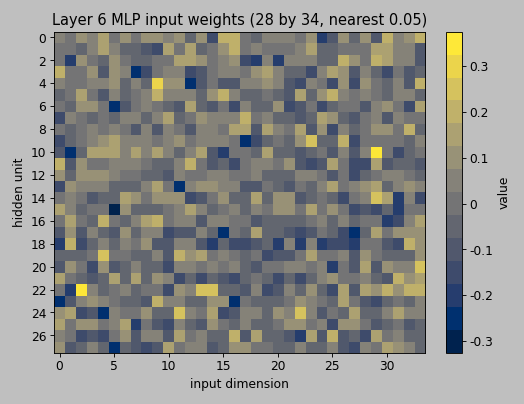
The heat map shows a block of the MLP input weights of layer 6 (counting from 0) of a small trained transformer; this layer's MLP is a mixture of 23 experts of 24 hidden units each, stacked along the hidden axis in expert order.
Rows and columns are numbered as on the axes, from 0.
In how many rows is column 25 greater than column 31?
11
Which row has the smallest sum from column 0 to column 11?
27
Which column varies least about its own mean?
6
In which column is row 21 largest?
31
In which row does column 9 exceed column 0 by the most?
23
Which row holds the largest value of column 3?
10
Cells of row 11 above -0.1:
24
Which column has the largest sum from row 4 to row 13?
29
